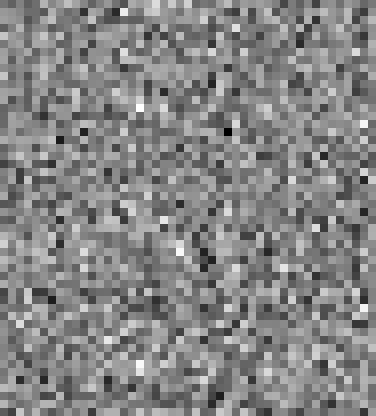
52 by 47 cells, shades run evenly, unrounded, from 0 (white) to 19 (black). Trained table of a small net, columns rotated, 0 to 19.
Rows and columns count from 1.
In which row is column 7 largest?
38
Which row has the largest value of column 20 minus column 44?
36
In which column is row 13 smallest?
18
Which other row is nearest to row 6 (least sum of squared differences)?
10
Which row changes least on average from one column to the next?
24
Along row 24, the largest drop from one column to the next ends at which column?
16
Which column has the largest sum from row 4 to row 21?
23
